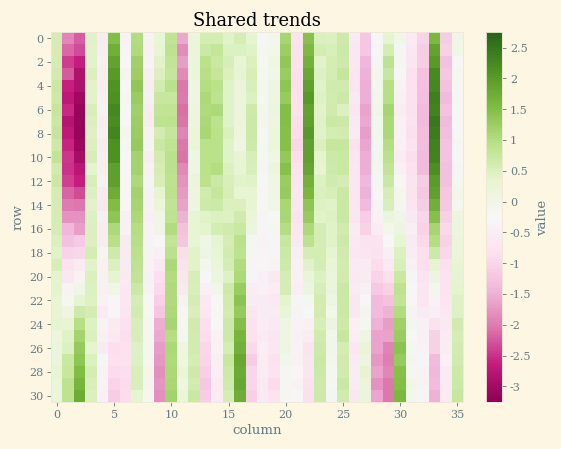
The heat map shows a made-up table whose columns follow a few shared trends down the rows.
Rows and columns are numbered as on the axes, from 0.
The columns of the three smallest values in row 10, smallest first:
2, 1, 11
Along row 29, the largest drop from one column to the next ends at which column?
17
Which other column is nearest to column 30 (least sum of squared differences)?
35
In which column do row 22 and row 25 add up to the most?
16
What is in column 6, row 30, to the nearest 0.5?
-1
